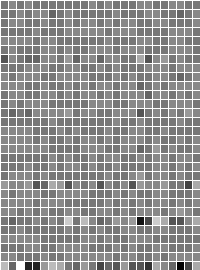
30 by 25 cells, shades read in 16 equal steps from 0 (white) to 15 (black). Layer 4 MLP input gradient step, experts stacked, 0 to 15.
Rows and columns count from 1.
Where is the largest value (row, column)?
30, 23
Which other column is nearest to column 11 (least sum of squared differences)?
20
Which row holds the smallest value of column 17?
25
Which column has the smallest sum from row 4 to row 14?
9
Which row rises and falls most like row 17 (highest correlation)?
10
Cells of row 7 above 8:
6
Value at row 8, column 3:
8
